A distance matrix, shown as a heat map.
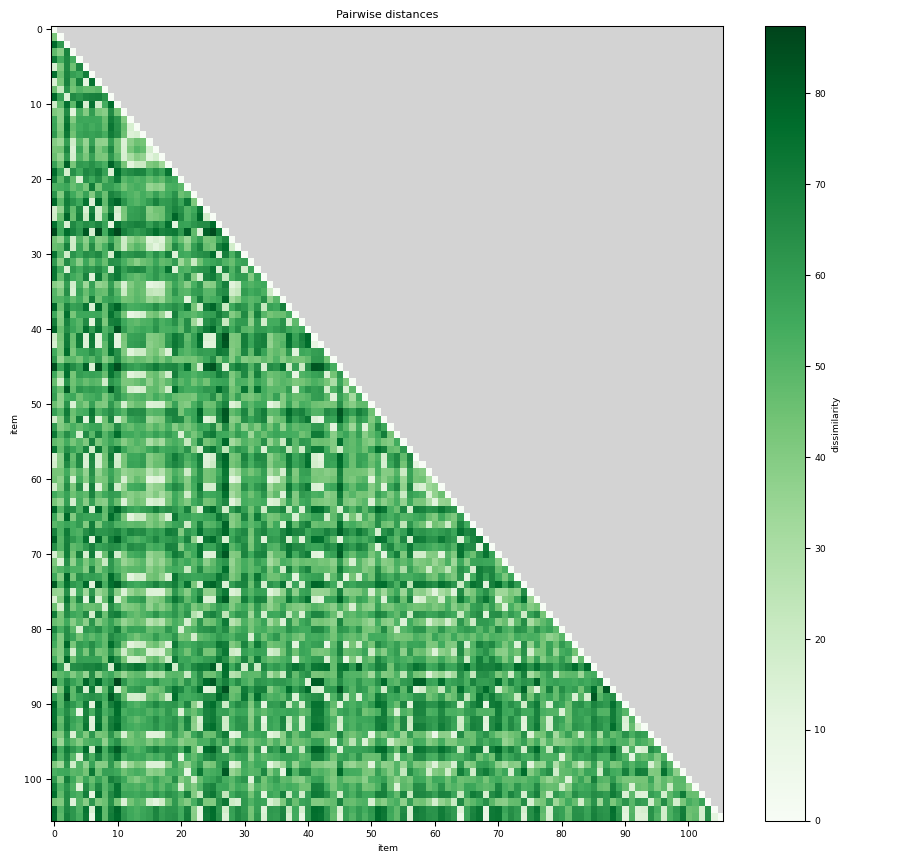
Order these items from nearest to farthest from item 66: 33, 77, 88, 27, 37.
88, 77, 33, 37, 27
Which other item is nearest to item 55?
79
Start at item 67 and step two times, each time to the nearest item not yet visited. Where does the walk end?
51
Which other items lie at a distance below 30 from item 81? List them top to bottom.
22, 31, 100
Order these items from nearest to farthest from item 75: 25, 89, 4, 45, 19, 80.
25, 89, 80, 4, 19, 45
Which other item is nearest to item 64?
105
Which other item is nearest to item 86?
59
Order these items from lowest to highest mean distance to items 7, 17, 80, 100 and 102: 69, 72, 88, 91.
91, 72, 88, 69
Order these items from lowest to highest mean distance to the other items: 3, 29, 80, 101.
3, 29, 101, 80
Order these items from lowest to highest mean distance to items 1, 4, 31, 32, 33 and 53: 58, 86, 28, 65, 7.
28, 86, 65, 58, 7
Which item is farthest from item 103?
27
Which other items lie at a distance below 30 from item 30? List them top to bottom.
2, 9, 19, 26, 32, 85
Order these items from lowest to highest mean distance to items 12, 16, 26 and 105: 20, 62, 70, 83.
83, 62, 20, 70
